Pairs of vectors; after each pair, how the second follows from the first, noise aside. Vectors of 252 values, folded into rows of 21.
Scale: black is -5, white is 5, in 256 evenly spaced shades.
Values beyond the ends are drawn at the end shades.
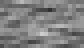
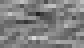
reversed, negated.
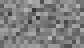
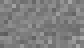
wrapped around, negated, shrunk.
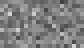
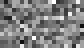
wrapped around, scaled up.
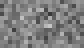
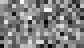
wrapped around, scaled up.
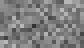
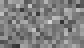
reversed, negated.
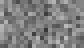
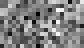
wrapped around, scaled up.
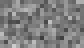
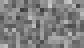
reversed.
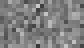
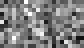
wrapped around, scaled up.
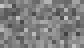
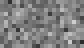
reversed, negated.
